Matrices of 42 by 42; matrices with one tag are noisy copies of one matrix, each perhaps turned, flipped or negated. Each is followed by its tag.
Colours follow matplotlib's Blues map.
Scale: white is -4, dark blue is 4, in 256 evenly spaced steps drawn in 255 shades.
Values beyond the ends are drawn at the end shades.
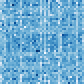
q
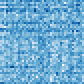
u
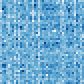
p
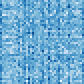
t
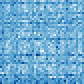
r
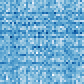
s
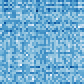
u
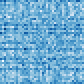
t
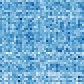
u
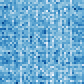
s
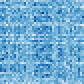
q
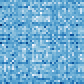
q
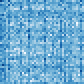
r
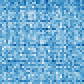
r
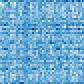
t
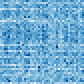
p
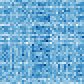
q
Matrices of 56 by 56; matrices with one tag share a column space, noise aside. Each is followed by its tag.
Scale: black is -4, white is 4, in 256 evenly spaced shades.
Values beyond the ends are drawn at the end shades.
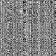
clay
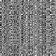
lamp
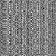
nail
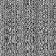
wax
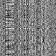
wax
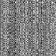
clay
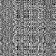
wax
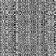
lamp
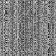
clay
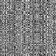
lamp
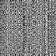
lamp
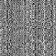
wax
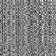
lamp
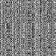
clay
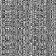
wax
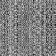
lamp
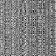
nail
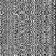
lamp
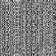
lamp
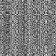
lamp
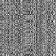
lamp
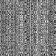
lamp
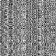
wax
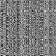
nail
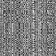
clay
